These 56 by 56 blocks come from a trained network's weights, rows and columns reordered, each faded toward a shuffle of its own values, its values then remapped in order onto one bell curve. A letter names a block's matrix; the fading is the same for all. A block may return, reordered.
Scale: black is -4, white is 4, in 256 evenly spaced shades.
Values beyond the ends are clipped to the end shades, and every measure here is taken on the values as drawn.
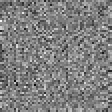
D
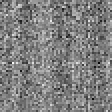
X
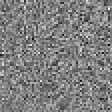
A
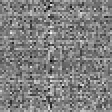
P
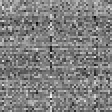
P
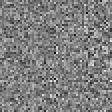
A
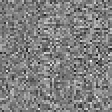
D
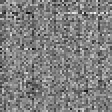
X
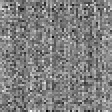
X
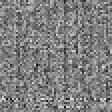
X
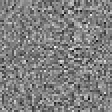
D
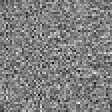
D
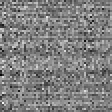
P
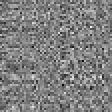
D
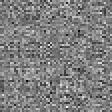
D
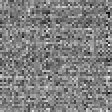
P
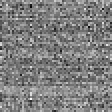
P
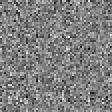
A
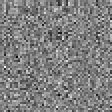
D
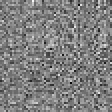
D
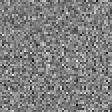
A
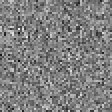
A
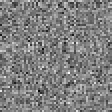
A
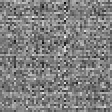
P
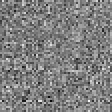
A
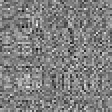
D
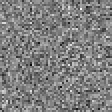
A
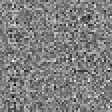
A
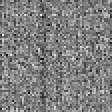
X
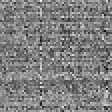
P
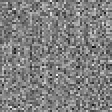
D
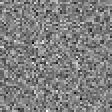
A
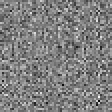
D
